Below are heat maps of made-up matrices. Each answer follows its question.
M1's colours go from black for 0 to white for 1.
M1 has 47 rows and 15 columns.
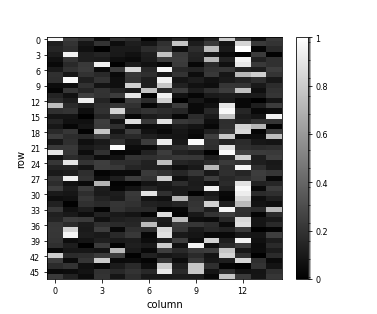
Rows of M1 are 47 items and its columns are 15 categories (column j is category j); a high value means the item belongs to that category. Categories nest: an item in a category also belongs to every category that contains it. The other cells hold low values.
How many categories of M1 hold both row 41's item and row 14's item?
2
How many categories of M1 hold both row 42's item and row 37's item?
0
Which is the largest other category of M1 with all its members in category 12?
10
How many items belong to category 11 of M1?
11
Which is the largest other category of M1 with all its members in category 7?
1
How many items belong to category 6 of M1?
3
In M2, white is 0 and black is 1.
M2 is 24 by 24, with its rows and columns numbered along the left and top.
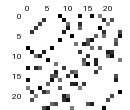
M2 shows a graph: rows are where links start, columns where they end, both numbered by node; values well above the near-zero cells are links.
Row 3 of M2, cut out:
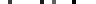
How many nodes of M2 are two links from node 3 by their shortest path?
6
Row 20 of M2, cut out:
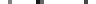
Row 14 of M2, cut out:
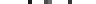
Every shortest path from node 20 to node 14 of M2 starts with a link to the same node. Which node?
node 10
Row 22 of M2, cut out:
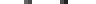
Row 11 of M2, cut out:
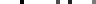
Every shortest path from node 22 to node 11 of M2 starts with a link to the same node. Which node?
node 7
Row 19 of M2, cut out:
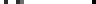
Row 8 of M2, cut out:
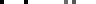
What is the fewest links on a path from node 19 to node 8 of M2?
5
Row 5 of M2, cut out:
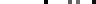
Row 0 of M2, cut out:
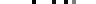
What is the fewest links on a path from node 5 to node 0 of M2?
5
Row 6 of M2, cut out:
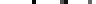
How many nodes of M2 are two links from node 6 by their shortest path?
5
